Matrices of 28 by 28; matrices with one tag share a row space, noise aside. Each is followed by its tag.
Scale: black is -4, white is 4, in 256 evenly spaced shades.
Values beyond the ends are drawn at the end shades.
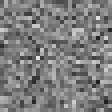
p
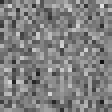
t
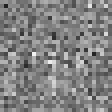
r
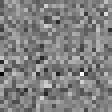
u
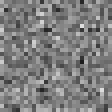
u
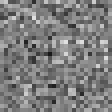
r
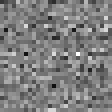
r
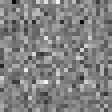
u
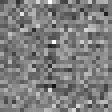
r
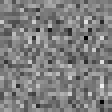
t
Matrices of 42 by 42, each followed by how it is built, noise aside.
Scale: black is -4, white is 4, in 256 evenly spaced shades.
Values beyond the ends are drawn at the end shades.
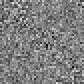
block diagonal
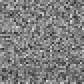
blocks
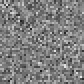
banded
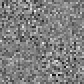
block diagonal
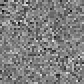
block diagonal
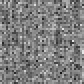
blocks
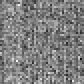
blocks
